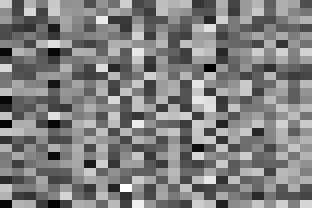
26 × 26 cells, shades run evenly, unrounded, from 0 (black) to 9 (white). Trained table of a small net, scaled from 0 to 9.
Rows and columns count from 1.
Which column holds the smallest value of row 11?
5
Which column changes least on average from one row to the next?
7
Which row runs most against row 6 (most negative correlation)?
22
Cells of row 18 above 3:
18
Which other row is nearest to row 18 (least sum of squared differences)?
14
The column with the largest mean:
12
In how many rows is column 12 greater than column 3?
19
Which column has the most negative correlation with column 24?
6
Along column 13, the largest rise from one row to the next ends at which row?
10
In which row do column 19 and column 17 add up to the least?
24
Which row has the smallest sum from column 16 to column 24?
9
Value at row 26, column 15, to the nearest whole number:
3
